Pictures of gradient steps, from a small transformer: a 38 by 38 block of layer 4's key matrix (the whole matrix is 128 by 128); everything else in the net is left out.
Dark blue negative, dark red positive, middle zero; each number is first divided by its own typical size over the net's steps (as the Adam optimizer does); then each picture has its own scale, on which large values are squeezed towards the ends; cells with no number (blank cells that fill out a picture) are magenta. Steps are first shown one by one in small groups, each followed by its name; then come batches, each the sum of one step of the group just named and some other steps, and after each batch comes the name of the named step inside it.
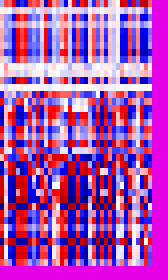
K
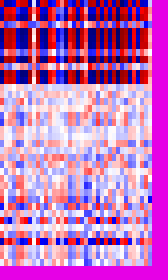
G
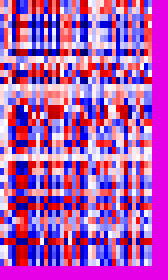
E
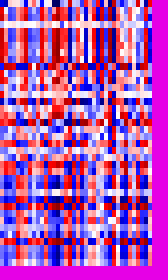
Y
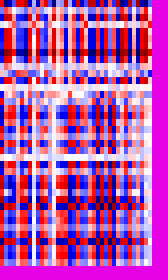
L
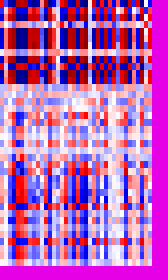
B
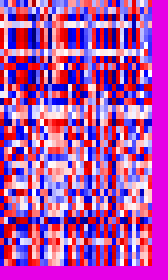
Y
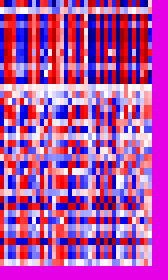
L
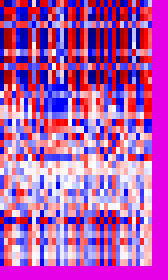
G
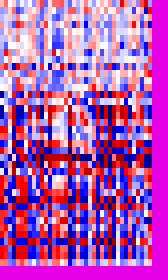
K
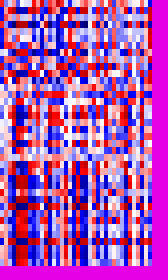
E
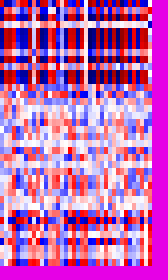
G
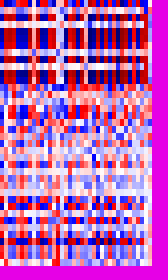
G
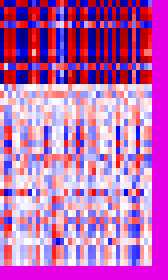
G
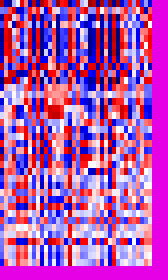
E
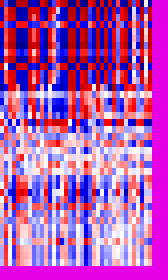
B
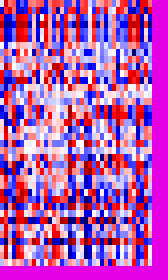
K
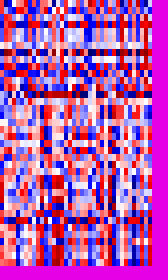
L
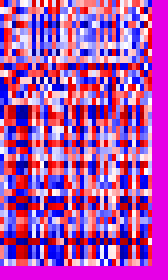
E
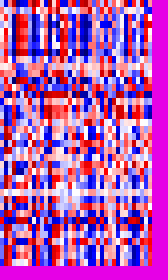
E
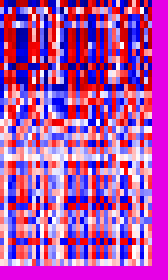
B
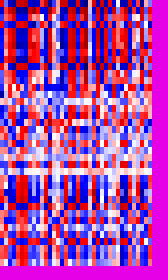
B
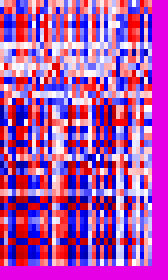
K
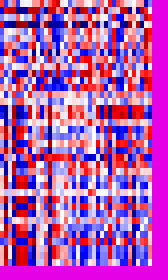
E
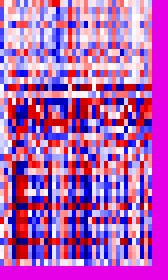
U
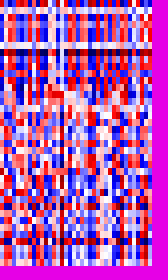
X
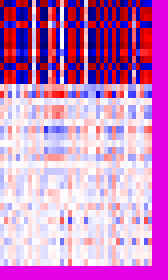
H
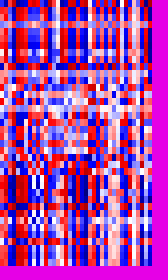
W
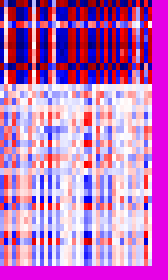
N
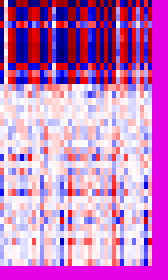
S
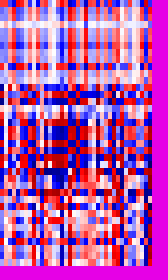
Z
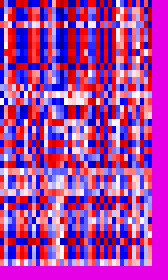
S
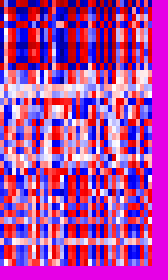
S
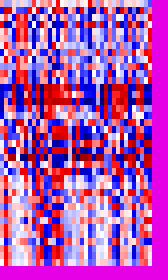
X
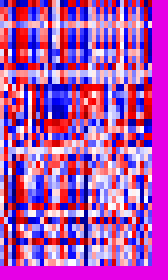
W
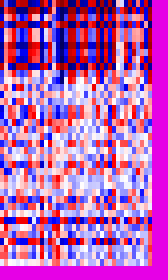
S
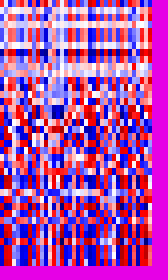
X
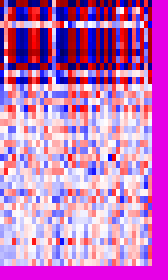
S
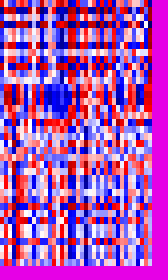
U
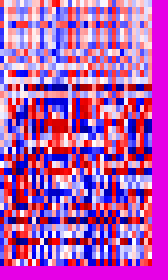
U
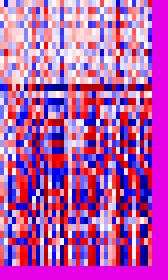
W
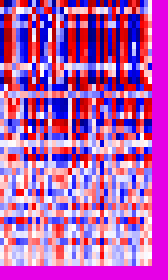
U
